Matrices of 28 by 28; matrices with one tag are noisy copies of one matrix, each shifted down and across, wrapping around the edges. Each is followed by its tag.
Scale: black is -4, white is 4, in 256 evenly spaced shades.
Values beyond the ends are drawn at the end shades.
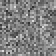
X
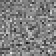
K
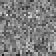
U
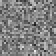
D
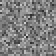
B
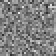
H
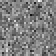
U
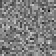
K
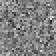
H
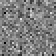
D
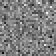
D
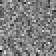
H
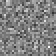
K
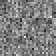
U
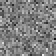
D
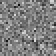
D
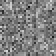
X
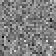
D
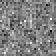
U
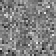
U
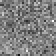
X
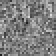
U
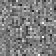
H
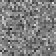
B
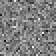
B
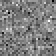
X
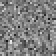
H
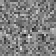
H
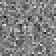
H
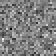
D
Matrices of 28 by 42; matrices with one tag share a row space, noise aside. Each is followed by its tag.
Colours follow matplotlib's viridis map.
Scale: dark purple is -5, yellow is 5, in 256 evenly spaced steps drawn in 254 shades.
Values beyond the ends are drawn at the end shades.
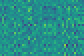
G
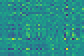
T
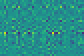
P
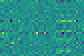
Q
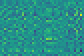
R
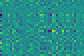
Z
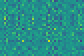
P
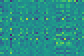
Q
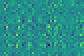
P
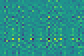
P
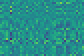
Q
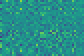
Z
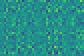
P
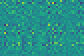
P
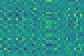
R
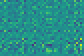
R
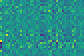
Z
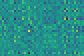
G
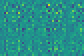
P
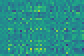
T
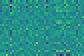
Q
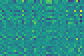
R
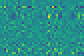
P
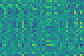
R
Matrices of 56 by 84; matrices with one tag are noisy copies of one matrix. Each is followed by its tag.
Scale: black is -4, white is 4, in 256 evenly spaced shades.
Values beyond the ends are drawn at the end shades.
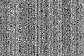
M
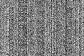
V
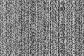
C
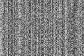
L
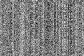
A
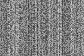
M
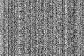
L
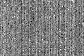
C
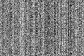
A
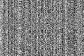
L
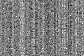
A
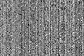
C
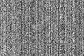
C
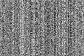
A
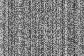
L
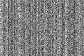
L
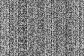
V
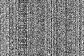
V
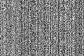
C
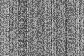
V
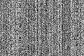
M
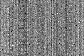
V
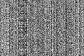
V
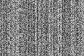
M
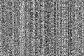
A
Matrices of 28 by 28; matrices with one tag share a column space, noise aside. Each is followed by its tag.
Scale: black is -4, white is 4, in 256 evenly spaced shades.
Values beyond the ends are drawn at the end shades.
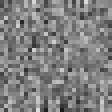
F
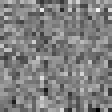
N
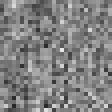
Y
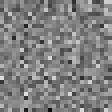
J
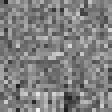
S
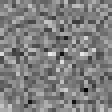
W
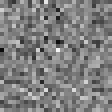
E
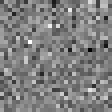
E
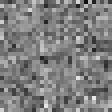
N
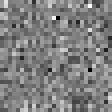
F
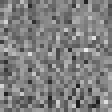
Y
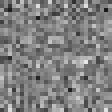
N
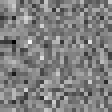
E
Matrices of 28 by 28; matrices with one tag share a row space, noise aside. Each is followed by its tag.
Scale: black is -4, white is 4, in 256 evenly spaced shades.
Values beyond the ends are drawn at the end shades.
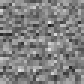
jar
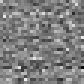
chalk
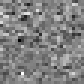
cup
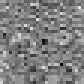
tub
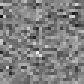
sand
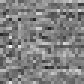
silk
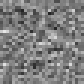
jar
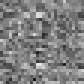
silk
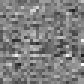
chalk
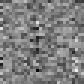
sand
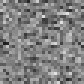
tub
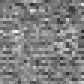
chalk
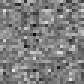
chalk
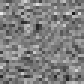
cup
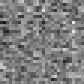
cup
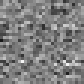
cup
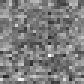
jar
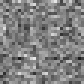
tub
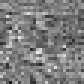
silk
